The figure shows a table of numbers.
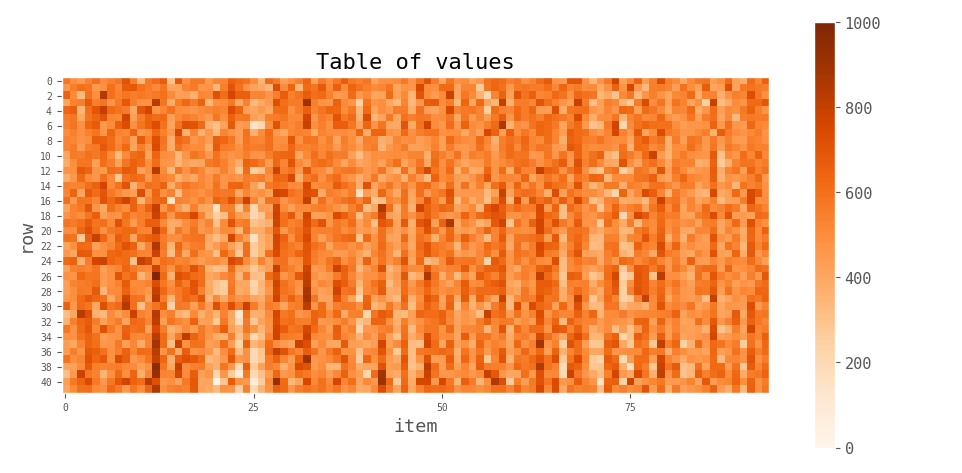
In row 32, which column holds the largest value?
12
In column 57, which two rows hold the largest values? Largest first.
40, 17
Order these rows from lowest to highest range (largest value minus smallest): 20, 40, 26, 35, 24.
20, 24, 35, 26, 40
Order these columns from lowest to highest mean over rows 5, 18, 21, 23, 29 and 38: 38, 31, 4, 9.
9, 38, 31, 4
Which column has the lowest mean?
25
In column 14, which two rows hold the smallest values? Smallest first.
16, 30
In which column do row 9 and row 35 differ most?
42
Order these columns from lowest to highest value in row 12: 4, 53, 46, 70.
70, 46, 4, 53
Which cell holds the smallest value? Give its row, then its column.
40, 20
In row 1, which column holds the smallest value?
55
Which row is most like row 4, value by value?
24
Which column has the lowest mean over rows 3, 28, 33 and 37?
39
